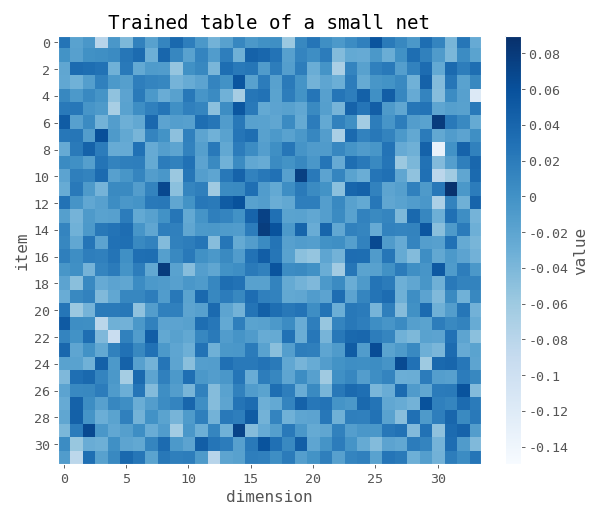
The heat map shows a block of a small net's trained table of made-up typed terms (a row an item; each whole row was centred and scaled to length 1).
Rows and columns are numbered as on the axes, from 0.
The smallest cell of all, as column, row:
30, 8
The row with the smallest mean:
18
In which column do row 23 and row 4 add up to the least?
33
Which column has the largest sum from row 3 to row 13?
14
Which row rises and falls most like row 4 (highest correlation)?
22
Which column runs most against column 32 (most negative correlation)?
7
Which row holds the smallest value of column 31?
10
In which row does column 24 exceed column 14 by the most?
4
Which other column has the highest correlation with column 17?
16
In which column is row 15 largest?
25
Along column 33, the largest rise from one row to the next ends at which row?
5
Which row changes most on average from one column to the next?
29
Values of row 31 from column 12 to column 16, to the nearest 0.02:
-0.08 -0.02 -0.02 0.02 0.02
